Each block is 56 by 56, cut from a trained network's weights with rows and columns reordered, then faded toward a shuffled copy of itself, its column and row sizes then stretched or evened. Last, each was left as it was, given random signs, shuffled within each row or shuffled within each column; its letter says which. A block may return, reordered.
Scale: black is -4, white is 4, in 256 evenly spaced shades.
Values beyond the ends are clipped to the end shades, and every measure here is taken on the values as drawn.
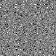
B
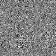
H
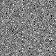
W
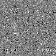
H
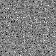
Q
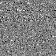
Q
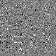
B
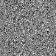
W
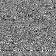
Q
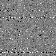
Q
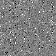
W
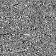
Q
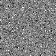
W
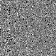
W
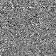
Q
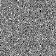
W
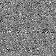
Q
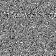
Q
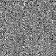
B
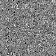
W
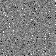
W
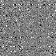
H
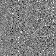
W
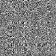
B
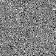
W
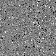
W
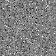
W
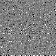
B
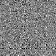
B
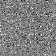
Q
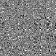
B
